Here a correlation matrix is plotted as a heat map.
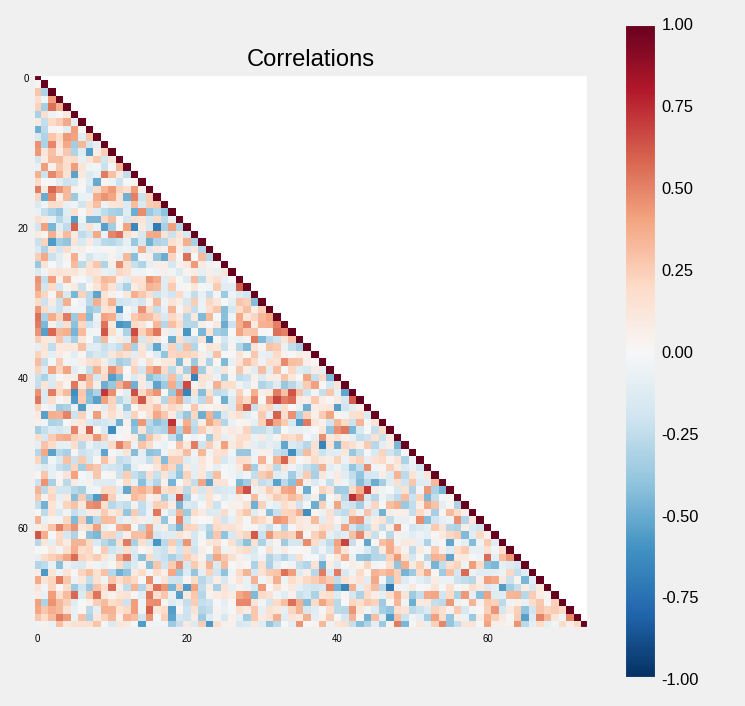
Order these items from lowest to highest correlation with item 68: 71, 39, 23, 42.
23, 71, 42, 39
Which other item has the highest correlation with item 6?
40
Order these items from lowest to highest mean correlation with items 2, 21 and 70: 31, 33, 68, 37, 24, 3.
31, 24, 33, 37, 68, 3
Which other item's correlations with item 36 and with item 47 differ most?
72
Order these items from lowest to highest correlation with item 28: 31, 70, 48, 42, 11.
11, 42, 48, 31, 70
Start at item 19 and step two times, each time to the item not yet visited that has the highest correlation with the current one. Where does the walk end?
42
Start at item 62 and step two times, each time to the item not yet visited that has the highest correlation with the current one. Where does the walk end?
20
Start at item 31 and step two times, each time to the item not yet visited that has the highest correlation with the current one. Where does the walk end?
18
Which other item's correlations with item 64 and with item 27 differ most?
55
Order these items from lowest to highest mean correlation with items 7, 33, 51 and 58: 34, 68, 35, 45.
68, 45, 35, 34
